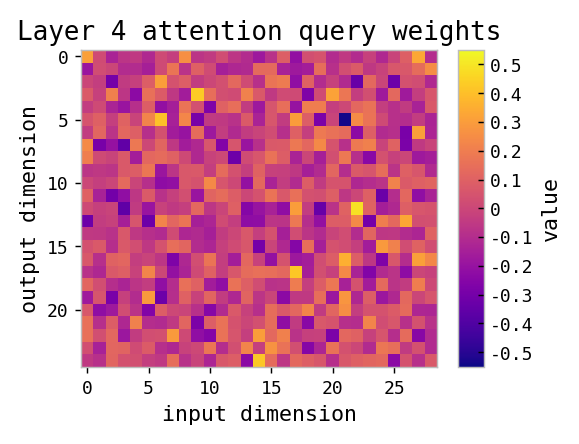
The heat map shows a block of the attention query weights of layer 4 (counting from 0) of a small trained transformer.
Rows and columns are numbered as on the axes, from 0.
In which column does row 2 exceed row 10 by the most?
6
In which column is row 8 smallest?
12
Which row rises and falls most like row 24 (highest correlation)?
22
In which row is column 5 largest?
19
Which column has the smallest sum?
2
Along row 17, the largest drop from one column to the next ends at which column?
18
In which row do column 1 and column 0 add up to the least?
13
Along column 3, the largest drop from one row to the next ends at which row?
7
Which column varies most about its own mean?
17
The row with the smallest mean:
14
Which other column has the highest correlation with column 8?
26
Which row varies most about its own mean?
5
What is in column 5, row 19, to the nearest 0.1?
0.3
